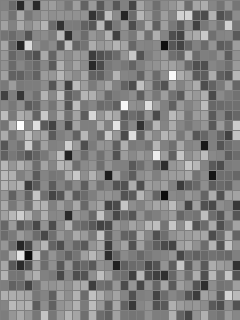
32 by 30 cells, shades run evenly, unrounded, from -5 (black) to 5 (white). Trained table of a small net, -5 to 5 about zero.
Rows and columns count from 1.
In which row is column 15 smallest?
27
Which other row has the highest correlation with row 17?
31
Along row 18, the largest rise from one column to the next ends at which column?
15
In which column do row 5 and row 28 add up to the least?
21
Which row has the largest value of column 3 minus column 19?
13
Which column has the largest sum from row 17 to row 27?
1
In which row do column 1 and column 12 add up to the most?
12
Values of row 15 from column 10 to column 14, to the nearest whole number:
1 -2 0 1 1
